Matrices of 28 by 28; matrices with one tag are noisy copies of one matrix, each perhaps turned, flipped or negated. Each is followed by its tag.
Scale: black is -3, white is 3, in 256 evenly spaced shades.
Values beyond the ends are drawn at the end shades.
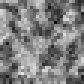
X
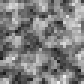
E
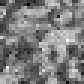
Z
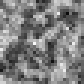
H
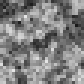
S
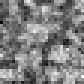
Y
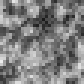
Z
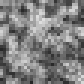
Z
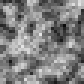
Z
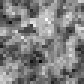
Z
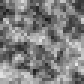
S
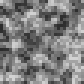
E
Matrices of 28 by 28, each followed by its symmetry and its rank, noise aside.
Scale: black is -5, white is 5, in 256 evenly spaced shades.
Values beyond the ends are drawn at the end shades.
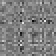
symmetric, rank three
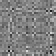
no symmetry, rank four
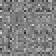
no symmetry, rank four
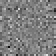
no symmetry, rank five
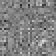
symmetric, rank four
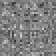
antisymmetric, rank four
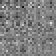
no symmetry, rank four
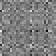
no symmetry, rank three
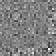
symmetric, rank four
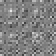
symmetric, rank three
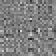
antisymmetric, rank four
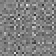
no symmetry, rank four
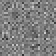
symmetric, rank five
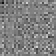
symmetric, rank four
